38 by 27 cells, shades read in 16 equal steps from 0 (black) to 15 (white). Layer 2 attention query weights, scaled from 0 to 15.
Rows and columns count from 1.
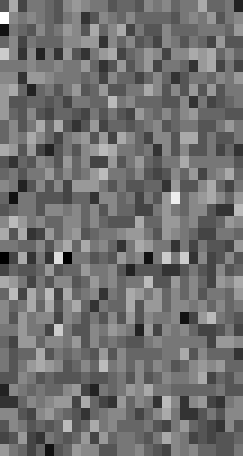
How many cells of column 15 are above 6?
19
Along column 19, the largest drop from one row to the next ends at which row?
23
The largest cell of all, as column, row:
1, 2
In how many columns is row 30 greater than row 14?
11
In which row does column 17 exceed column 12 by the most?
6
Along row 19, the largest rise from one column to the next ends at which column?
16
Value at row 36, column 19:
4
